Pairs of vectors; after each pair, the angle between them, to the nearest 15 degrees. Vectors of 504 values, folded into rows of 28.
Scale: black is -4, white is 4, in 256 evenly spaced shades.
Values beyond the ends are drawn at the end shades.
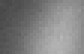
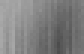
165 degrees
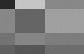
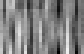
105 degrees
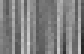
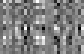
120 degrees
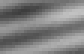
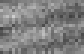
135 degrees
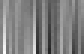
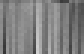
135 degrees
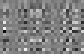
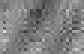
135 degrees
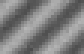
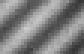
15 degrees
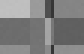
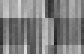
45 degrees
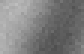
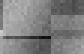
45 degrees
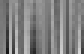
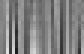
165 degrees
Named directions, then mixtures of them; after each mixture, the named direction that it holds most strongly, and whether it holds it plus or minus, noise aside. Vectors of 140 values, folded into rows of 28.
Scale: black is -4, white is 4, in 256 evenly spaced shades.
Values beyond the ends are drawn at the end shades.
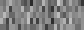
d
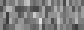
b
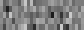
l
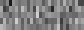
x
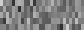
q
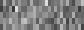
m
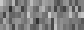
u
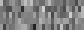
l, plus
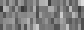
x, minus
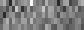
d, minus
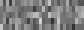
b, plus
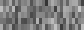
m, minus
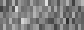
m, plus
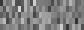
q, minus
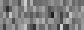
l, plus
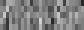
d, plus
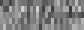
u, minus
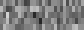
b, minus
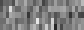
u, minus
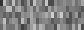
l, minus
